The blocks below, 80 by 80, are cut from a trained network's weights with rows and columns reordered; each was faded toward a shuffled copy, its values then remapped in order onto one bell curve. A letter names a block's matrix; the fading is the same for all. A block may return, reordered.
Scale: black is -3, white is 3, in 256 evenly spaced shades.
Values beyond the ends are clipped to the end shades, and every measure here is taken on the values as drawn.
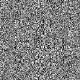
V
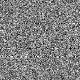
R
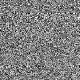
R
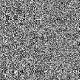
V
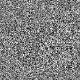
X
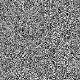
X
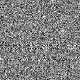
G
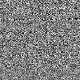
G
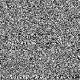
R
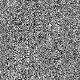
X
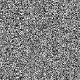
V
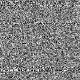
G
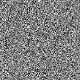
X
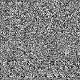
R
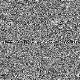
G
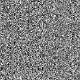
X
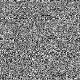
G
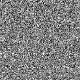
R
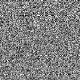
G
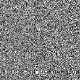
V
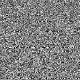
R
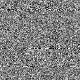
G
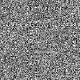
V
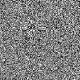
V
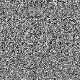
G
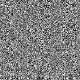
X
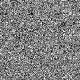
R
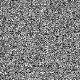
R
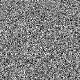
R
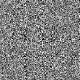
X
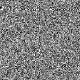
V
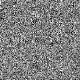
X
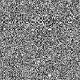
V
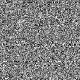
R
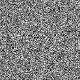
R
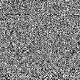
G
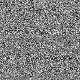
G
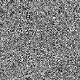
V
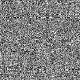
G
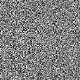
V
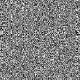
X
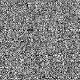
G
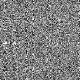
X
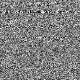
G
